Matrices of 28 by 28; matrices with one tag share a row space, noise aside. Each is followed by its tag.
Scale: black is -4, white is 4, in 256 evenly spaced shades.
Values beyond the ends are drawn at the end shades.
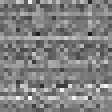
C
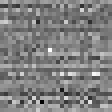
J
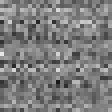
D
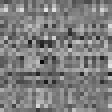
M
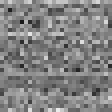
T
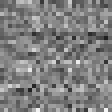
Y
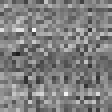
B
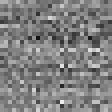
J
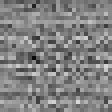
Y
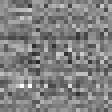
Y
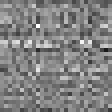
J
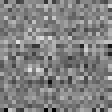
M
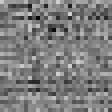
Y
